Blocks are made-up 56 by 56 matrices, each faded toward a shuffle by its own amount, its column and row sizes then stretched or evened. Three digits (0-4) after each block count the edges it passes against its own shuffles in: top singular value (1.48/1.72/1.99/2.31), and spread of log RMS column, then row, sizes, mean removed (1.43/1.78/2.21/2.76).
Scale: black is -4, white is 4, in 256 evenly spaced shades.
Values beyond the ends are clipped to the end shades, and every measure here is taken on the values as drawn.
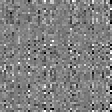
4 4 2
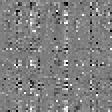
4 3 3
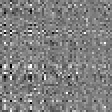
4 3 3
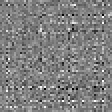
3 3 3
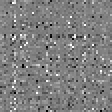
2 3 3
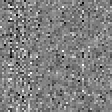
2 3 0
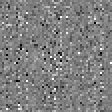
0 3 0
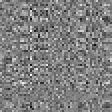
4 2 3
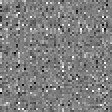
2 3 1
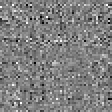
1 2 3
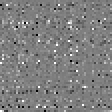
2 2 3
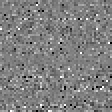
0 0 3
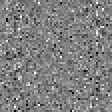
0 3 0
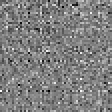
3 1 3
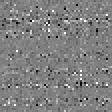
2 2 3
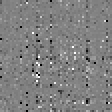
2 3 1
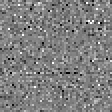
0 0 2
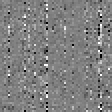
1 4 0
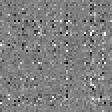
1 3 3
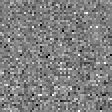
2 0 2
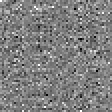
2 1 0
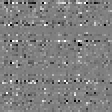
3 2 4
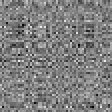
4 1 3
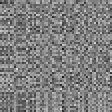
4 3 1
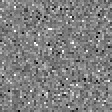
0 0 0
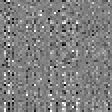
4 3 1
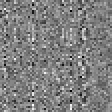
3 4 0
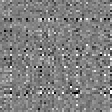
4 3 3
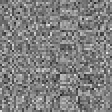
3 0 0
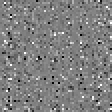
0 3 1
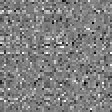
3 0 2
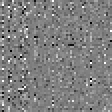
1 3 0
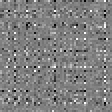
4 3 4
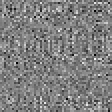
3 1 2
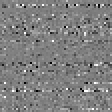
1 1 4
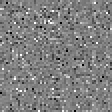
1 0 2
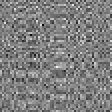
4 0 2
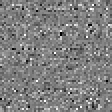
1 1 3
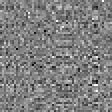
4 1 2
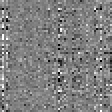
2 4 2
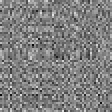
4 3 1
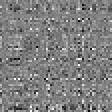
3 3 4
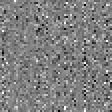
0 4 0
